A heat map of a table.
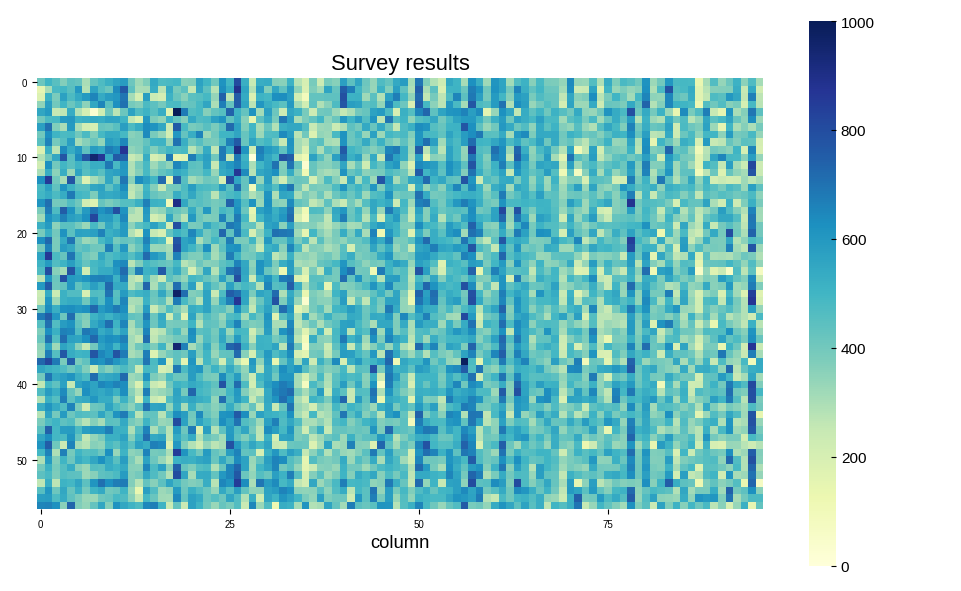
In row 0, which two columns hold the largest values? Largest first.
26, 50
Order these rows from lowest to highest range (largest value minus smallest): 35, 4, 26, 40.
26, 40, 35, 4
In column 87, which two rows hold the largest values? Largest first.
55, 38
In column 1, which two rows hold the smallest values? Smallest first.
1, 10
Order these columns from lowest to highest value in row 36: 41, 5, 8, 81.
81, 5, 41, 8
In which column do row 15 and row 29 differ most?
31
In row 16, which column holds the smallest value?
17
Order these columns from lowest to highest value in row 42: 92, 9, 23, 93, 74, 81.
93, 23, 74, 92, 9, 81
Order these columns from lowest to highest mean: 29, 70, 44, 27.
29, 27, 70, 44
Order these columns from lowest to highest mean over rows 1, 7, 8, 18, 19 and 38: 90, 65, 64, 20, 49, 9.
49, 90, 65, 20, 9, 64
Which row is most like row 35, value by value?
28
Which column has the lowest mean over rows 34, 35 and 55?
35
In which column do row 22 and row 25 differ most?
91
